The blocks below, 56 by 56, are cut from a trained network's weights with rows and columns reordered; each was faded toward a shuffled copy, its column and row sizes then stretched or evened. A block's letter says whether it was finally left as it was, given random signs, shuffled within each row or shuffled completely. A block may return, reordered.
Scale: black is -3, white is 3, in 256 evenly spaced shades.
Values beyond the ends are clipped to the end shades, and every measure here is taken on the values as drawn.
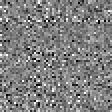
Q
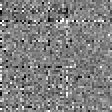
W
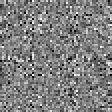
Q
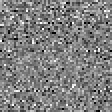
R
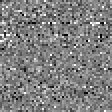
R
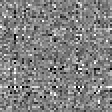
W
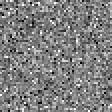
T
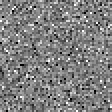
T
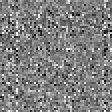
W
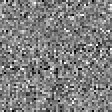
R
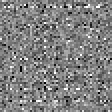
W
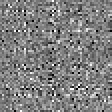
Q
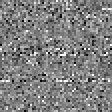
R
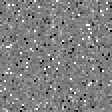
T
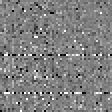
W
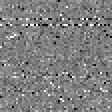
R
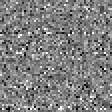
R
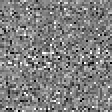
R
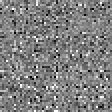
Q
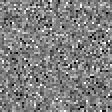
T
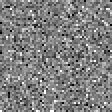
T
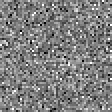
T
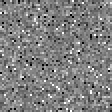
T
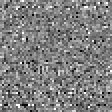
R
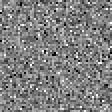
T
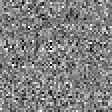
W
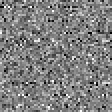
R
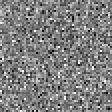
T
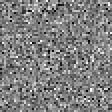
R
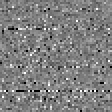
R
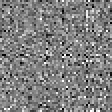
Q
